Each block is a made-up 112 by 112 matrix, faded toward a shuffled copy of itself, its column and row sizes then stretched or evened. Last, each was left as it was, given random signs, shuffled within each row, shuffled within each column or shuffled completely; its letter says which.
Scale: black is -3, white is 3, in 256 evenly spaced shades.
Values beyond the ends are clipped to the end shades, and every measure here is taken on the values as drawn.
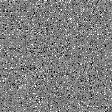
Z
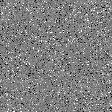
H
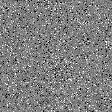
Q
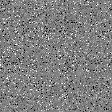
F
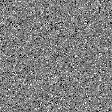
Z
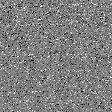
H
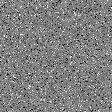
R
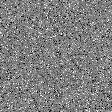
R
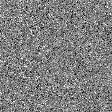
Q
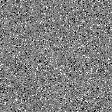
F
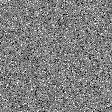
R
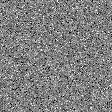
R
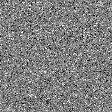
F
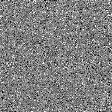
F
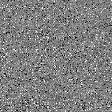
Z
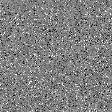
F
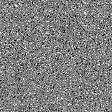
H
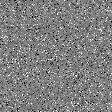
H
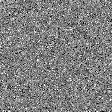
H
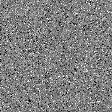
Q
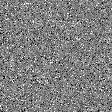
H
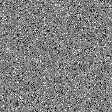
Q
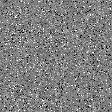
Z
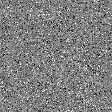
F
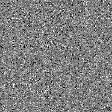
Z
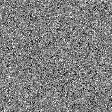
Q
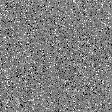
Q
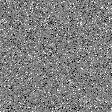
H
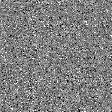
Z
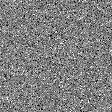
R
